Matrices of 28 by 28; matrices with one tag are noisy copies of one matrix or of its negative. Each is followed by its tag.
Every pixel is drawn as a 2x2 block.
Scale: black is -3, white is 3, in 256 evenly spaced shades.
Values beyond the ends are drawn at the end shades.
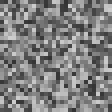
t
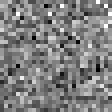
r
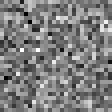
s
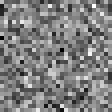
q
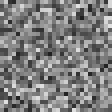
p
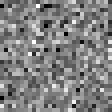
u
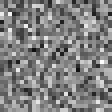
t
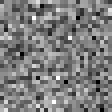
q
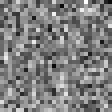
r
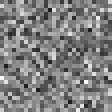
s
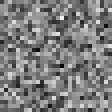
p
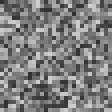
p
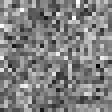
r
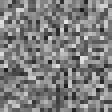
r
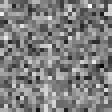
q
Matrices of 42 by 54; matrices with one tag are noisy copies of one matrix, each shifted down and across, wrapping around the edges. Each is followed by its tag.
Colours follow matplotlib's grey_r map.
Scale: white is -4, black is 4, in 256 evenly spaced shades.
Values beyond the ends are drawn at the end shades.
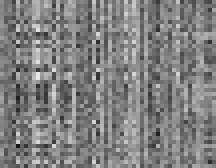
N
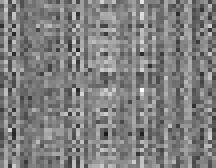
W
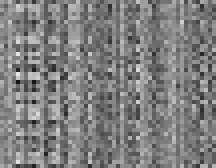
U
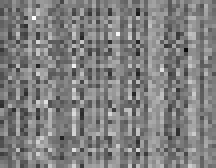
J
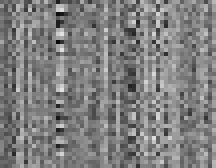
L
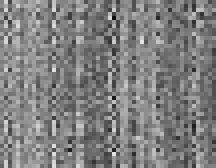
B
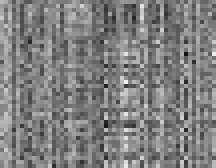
N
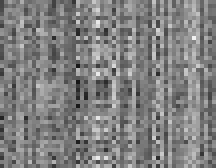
N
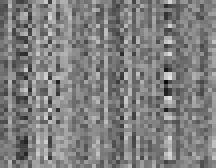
L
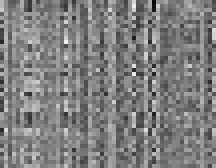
W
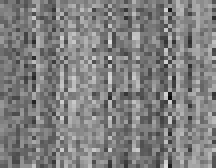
B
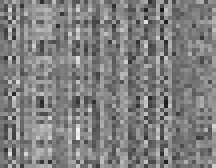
W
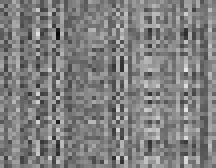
W
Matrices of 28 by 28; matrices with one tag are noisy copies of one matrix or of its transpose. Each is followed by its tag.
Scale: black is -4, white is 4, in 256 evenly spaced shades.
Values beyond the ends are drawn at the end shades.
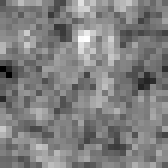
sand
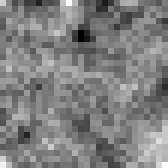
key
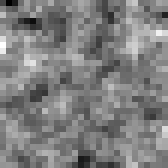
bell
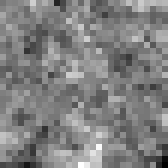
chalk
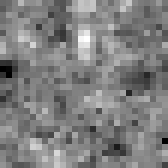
sand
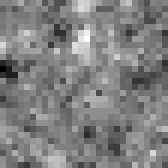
sand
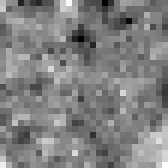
key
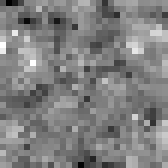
bell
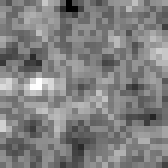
sand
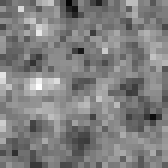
sand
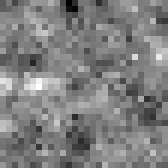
sand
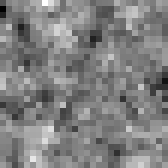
bell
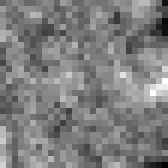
chalk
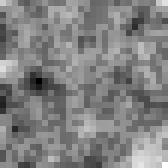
key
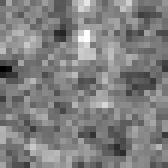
sand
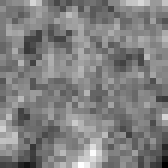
chalk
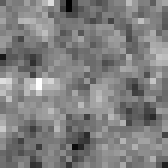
sand
